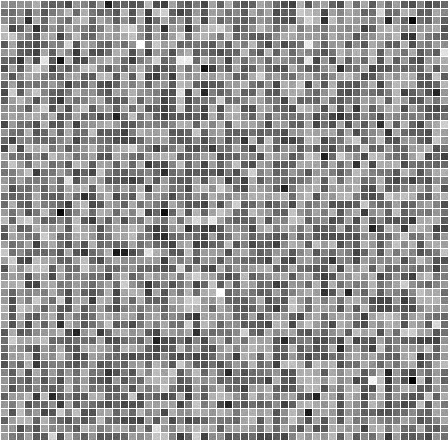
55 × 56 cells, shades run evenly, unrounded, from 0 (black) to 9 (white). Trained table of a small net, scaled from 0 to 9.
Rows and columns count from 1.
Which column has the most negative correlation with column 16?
19
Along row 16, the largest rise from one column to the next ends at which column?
49
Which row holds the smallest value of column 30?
45
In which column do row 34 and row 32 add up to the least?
15
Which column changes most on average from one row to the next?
51
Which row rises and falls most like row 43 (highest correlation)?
34
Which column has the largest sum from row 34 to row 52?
3
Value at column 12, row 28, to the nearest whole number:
2
